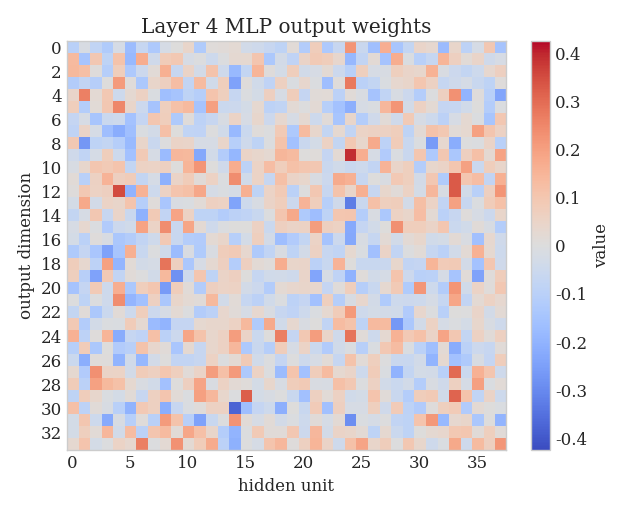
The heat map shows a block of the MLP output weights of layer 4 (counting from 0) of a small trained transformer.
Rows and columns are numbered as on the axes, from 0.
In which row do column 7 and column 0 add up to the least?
0
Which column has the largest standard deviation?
24
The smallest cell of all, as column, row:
14, 30
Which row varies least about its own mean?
22
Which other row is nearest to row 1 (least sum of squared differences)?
15
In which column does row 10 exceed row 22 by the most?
11
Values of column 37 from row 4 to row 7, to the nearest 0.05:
-0.25 0 0.1 0.05
